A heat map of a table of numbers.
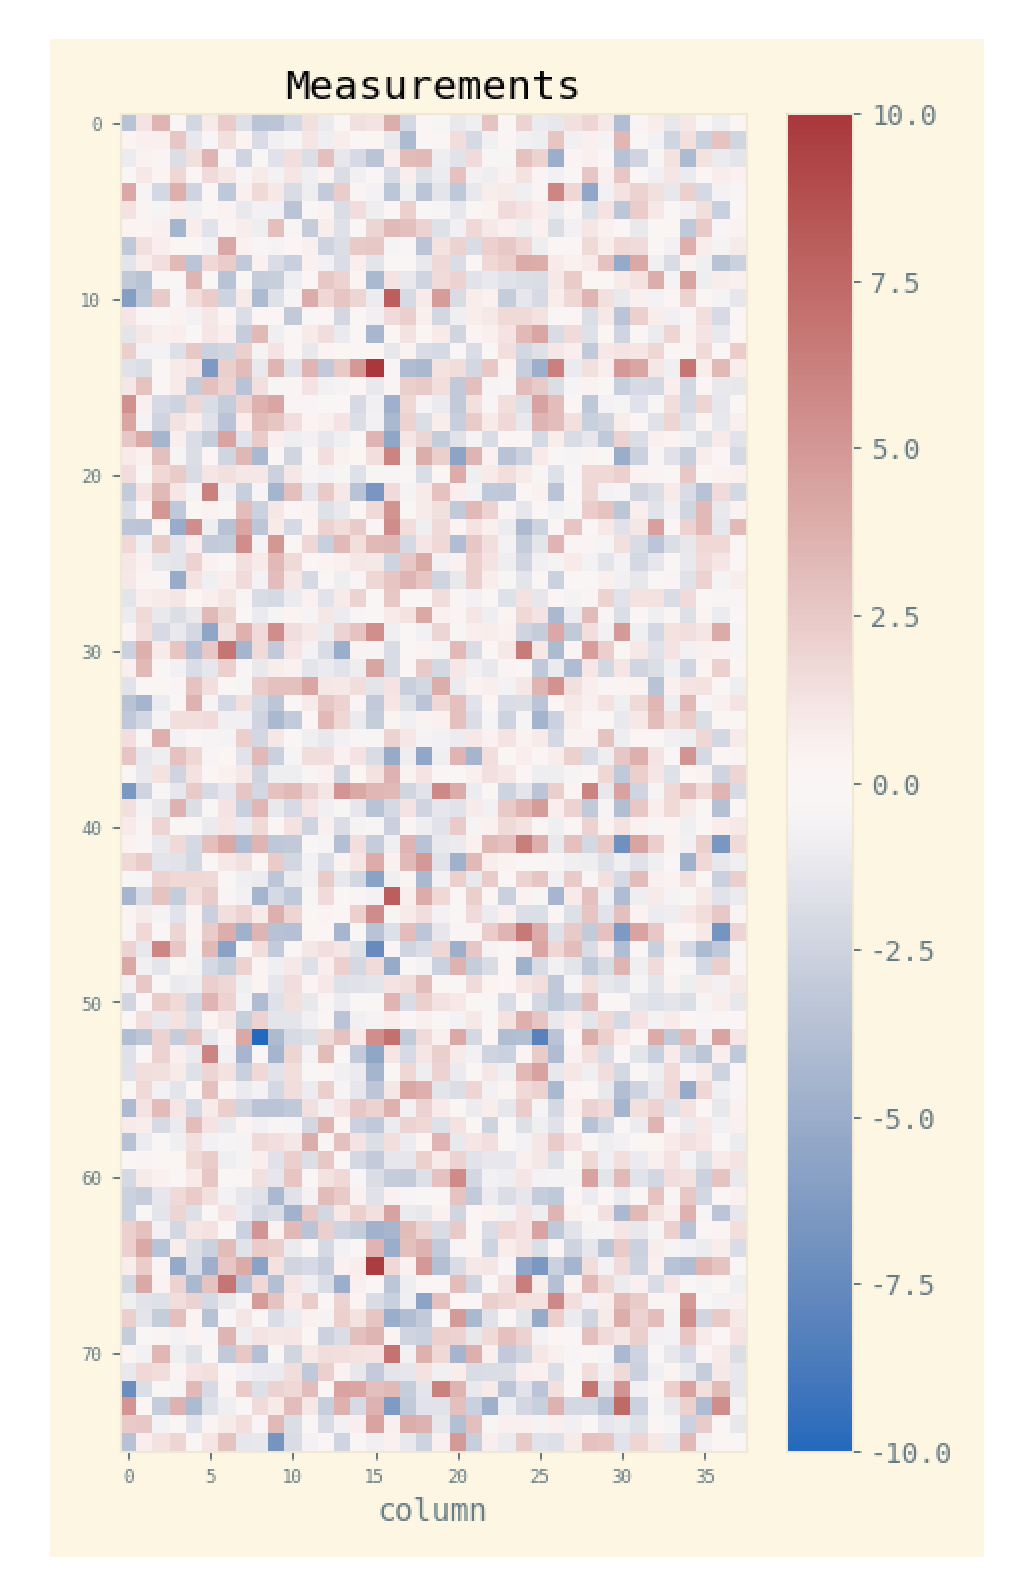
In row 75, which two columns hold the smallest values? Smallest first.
9, 0
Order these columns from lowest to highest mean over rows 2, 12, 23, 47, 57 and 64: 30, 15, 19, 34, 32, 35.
15, 30, 34, 19, 35, 32
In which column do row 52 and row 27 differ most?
8
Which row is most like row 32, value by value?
58
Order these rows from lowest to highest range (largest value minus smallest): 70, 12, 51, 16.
51, 12, 16, 70
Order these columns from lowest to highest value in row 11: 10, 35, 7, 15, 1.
10, 7, 15, 1, 35
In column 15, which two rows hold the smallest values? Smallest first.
47, 21
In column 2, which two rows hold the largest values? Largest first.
47, 22
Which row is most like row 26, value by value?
6
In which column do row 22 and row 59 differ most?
16
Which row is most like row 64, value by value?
18
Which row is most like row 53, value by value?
21
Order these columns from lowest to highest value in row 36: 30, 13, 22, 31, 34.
13, 22, 30, 31, 34
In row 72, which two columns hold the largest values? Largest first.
28, 19
